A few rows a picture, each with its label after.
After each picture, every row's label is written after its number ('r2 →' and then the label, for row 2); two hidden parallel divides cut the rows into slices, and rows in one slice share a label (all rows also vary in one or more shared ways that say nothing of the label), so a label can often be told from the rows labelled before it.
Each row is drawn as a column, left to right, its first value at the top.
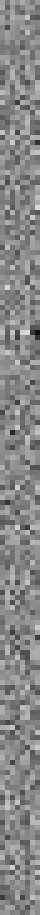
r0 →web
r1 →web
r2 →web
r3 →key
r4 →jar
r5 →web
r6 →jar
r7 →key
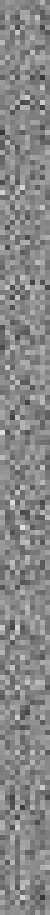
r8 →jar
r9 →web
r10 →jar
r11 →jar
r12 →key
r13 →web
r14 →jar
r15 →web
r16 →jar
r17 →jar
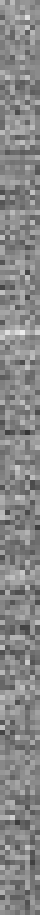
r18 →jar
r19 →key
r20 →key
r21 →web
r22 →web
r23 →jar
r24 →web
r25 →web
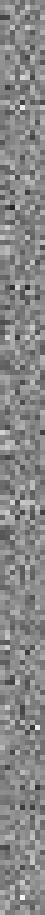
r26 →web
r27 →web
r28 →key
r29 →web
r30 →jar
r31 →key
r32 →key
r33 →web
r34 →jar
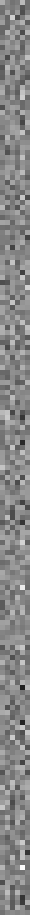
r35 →key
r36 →jar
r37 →web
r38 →web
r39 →web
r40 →jar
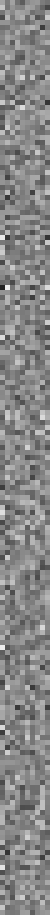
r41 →web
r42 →web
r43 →key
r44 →jar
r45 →jar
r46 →jar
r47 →key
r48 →jar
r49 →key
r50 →web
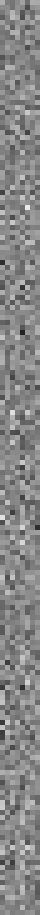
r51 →key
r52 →jar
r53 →key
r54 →web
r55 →key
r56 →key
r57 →key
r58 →web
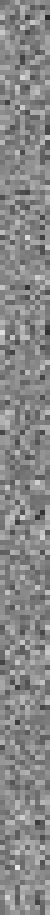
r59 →web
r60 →key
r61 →key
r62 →jar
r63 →key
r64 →jar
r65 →key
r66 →jar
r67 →key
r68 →key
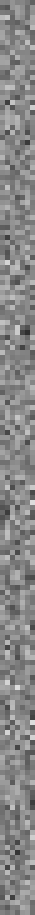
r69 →web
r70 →key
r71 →key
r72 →jar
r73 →web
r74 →jar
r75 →jar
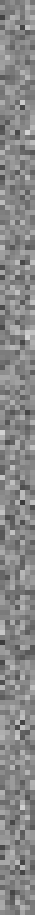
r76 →web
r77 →jar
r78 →jar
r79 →key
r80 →web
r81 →jar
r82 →jar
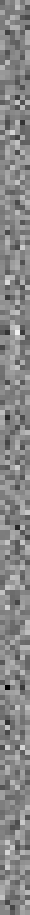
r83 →jar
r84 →web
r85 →key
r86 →jar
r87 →jar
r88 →web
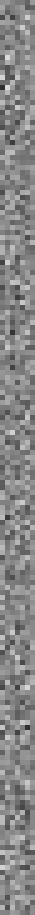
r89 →web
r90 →jar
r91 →jar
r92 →jar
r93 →web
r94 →jar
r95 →jar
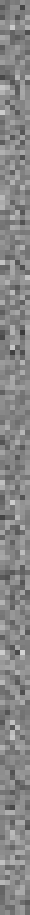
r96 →jar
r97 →jar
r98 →key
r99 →jar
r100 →key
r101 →jar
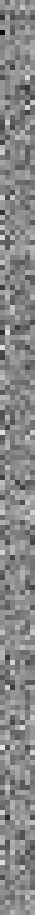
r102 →key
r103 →jar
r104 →key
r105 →web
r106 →web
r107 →web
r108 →jar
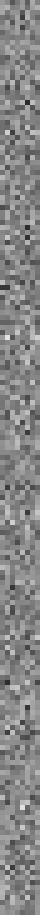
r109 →key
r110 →web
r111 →key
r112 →web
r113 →key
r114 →key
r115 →jar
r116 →web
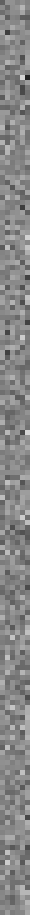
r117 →web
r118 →key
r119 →web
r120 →key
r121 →jar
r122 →web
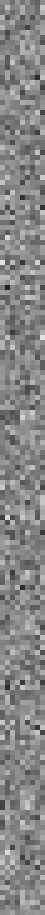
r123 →jar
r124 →key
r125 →jar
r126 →web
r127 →jar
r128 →jar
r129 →key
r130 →key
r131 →web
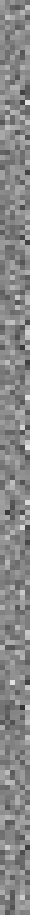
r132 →web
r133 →jar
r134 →jar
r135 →key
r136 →jar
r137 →jar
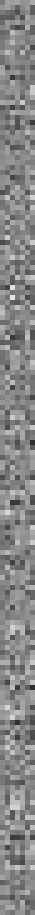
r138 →key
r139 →jar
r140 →jar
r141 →jar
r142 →jar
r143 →jar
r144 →key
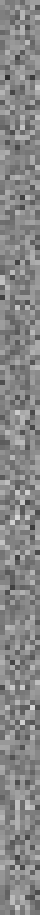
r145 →jar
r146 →jar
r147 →jar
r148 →key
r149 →jar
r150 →key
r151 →web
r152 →key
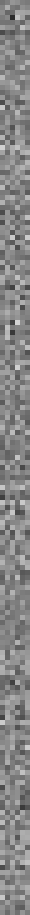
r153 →key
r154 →key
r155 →key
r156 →key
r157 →jar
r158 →key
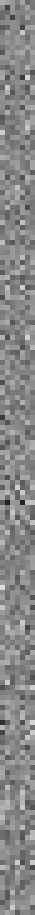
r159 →web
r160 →key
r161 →jar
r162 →key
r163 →web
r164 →web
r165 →key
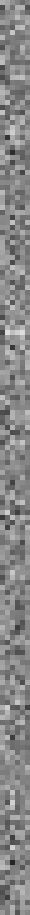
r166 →web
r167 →web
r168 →jar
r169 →key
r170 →key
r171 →jar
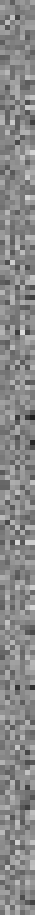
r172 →key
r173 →web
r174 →key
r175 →jar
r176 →web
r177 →web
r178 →web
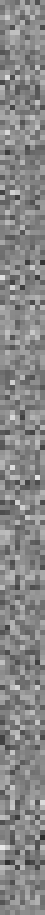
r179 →key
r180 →web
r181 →jar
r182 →web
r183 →web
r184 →jar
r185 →key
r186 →web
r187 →key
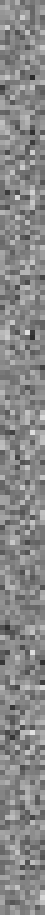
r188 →web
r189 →jar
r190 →jar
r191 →key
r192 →key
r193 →jar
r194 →key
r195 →jar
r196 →jar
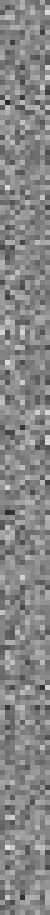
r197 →key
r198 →key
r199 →key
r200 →key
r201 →key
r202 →web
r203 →jar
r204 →jar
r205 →key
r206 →jar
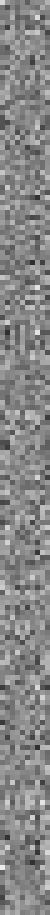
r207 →web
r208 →key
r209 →web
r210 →key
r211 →web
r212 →key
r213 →jar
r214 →web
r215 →key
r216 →key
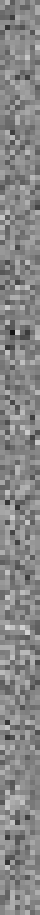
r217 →jar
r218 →web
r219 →key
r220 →jar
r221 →key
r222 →jar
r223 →key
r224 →jar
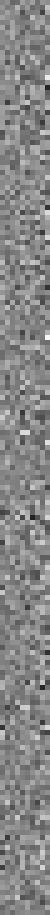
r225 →key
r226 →key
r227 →web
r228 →key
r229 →jar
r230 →key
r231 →jar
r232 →web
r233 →jar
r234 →web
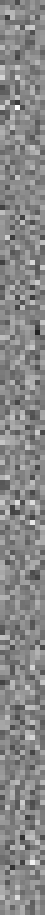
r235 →web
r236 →web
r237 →key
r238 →jar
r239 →key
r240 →jar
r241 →key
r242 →web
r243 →jar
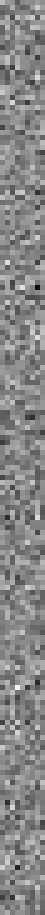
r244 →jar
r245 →web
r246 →key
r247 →web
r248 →web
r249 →web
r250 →web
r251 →key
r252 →jar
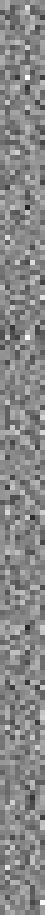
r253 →web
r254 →web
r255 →key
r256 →key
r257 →jar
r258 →web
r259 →web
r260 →jar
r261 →key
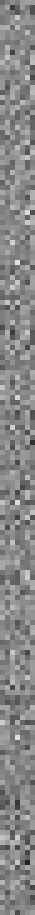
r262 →web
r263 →web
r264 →web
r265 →web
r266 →jar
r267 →web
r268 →web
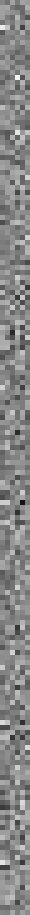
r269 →key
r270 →key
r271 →key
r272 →web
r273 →jar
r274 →jar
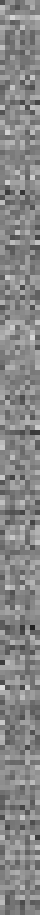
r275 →web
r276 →jar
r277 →key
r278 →web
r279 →key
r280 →jar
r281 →web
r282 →jar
